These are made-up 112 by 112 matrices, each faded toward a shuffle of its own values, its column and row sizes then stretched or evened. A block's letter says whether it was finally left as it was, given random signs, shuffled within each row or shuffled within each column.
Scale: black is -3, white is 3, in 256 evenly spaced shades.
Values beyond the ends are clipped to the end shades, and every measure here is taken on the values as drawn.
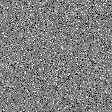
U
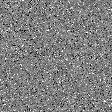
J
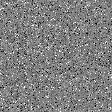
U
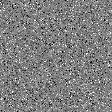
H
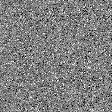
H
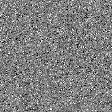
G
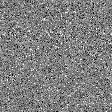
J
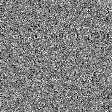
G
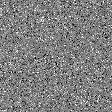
J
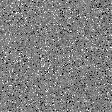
U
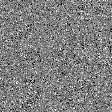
G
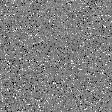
H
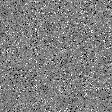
H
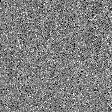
U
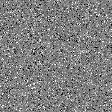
H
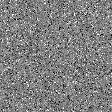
U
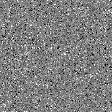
G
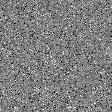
H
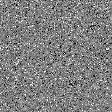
G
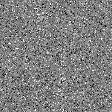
U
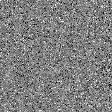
U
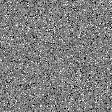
H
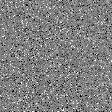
G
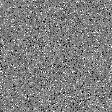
G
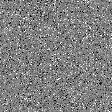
H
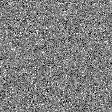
H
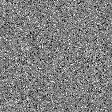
U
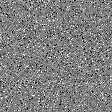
J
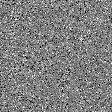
U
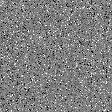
U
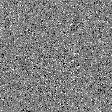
U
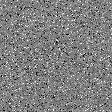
J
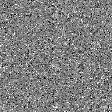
G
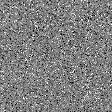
U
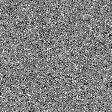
J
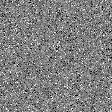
U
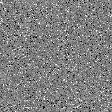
G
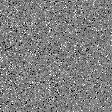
G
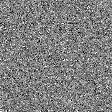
J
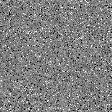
G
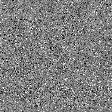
H
